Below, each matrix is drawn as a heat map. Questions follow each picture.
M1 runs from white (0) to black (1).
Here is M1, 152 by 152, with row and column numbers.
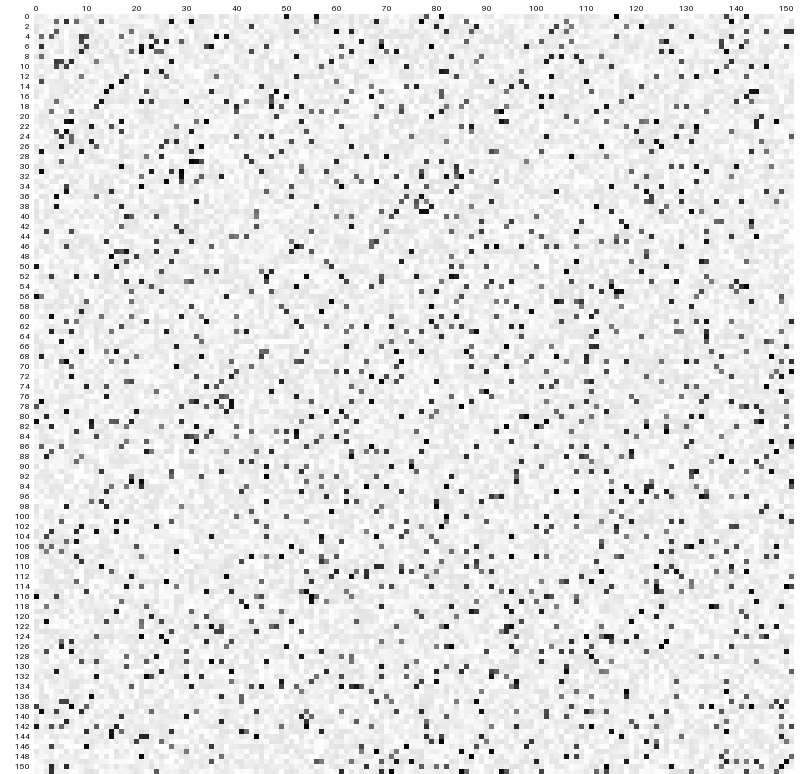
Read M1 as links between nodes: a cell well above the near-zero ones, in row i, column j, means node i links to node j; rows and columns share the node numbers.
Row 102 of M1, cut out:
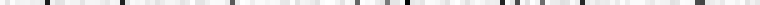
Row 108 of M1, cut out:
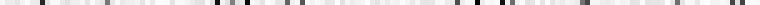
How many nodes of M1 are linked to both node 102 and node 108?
3
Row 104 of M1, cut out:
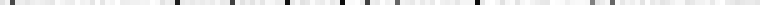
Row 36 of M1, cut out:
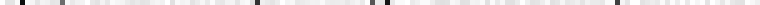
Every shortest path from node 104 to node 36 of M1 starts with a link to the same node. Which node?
node 79
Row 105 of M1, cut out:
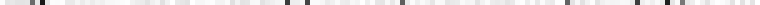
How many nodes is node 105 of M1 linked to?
9
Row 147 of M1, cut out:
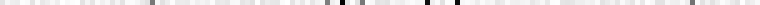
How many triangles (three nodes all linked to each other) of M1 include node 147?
0
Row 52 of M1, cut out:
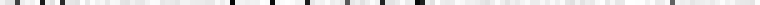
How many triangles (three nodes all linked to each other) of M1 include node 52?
6
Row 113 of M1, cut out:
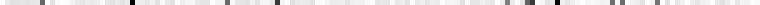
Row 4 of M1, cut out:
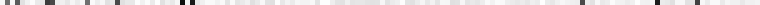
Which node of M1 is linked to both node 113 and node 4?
node 131
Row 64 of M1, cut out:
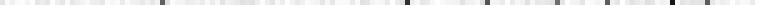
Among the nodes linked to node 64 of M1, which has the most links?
node 111
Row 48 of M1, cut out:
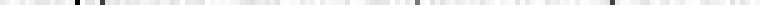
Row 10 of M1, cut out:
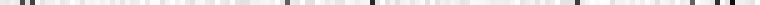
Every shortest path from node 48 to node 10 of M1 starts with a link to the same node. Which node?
node 15
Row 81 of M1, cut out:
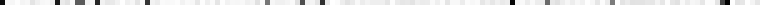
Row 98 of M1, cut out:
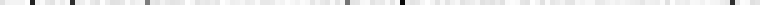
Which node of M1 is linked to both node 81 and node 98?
node 29
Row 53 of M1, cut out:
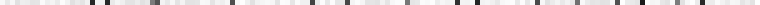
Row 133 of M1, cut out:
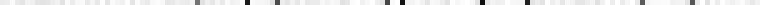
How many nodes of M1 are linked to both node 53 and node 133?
1
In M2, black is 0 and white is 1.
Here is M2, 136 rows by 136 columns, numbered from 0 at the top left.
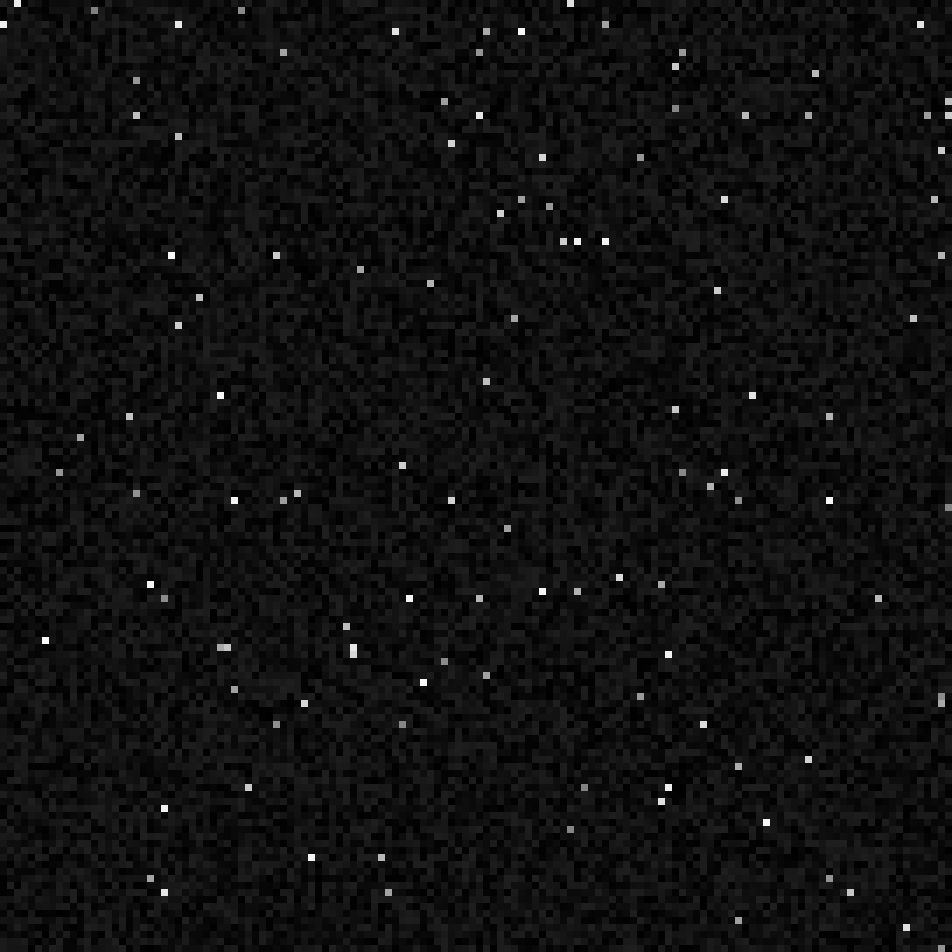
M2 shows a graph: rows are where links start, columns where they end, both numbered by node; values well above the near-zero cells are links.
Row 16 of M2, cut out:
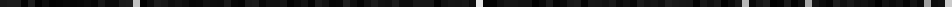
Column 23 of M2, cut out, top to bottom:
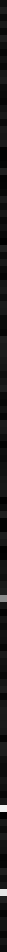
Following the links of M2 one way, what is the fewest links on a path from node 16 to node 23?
2
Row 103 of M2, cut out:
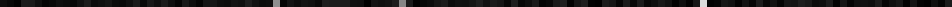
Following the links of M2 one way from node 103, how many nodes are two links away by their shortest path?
2
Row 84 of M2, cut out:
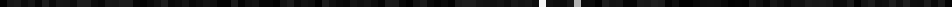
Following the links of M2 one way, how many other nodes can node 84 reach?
3
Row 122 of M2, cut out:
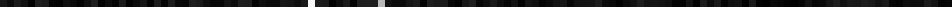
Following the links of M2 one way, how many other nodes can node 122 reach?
4
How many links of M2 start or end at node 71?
6
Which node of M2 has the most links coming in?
node 134
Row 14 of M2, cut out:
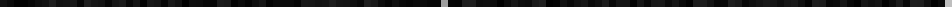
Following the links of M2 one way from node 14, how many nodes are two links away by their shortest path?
1
